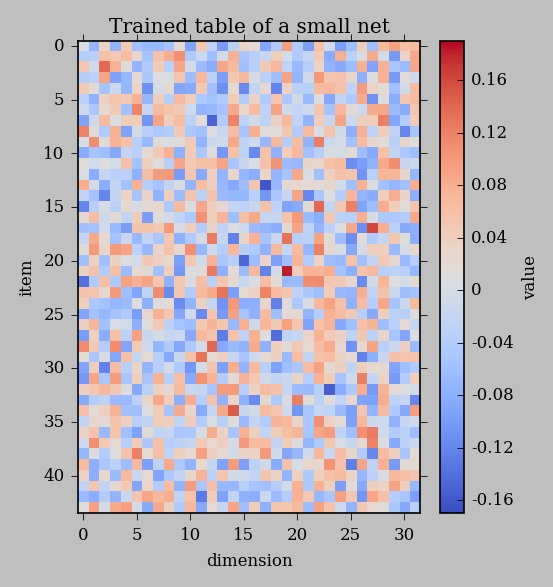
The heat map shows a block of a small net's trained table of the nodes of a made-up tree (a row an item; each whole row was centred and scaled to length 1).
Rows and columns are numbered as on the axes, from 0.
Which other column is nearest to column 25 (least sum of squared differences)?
6
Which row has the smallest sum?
14
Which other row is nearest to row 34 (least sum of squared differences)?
2
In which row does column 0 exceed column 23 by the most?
32
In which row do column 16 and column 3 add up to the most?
28
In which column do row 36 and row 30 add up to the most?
22
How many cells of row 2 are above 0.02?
13
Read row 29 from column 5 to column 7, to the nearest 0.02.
-0.02 0.02 -0.04
